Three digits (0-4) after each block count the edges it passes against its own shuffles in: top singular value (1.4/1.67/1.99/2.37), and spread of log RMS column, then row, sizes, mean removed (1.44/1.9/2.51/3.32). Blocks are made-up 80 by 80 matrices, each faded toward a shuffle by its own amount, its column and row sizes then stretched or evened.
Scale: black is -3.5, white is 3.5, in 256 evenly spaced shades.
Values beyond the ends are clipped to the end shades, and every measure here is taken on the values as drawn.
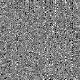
2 3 0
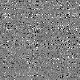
2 2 3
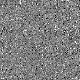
1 2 1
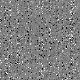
0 3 0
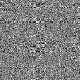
3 1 2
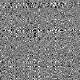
3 3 3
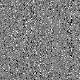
1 3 0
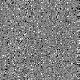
3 1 1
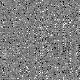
2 2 0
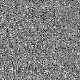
2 1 0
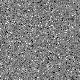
0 1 0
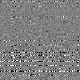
4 2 4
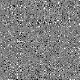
2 2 2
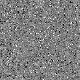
1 1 0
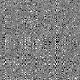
4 2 2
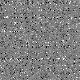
1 1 2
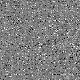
2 0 1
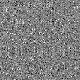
2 0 1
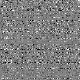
0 2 4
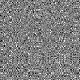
4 1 1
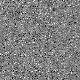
0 1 1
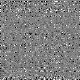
2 2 3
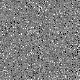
1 2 0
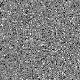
2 1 0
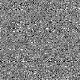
2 0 3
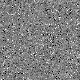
0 1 0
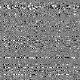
3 2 4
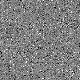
2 0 1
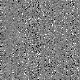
1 3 0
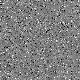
0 0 0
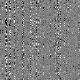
2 4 1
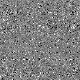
1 1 2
